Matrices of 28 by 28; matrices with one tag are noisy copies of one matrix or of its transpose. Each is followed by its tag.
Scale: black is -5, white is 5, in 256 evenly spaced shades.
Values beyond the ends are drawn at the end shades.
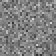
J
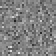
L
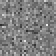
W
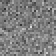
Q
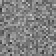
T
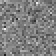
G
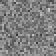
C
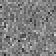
G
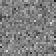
J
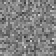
W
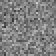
G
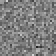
J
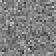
W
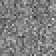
C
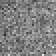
Q
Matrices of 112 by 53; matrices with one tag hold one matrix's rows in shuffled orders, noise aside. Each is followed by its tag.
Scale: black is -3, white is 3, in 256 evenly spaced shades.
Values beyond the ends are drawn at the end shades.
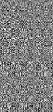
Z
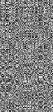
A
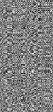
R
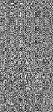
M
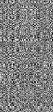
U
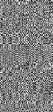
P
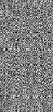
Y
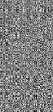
Y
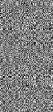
P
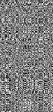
A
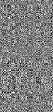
Z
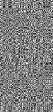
P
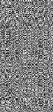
A
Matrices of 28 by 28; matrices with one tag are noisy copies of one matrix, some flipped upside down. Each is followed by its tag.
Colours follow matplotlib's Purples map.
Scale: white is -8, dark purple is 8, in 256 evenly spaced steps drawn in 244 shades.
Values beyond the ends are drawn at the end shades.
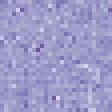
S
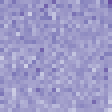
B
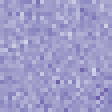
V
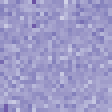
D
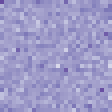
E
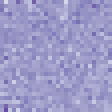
D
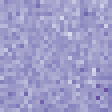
V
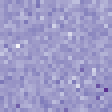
V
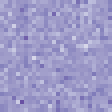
S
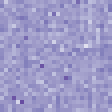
S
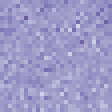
V
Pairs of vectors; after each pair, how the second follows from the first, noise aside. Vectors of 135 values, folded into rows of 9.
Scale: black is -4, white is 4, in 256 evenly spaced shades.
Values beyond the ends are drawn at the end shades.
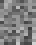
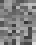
copied.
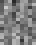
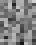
reversed.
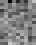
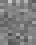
negated, shrunk.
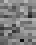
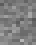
negated, shrunk.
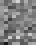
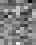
reversed.
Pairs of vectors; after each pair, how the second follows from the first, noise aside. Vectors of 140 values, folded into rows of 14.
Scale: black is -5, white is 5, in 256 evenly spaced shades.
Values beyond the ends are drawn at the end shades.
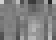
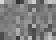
sign-scrambled.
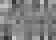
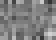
reversed.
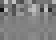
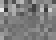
negated.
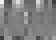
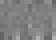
reversed, shrunk.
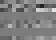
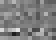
reversed.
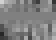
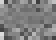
sign-scrambled.
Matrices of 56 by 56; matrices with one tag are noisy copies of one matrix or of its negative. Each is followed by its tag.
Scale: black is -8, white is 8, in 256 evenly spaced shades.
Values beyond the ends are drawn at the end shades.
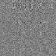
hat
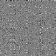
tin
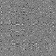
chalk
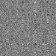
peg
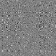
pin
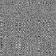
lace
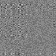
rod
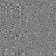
rod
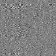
rod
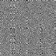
tin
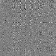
hat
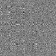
chalk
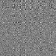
hat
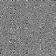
tin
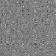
peg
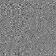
rod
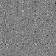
peg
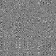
lace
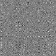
lace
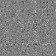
peg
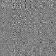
hat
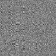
chalk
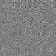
hat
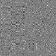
chalk
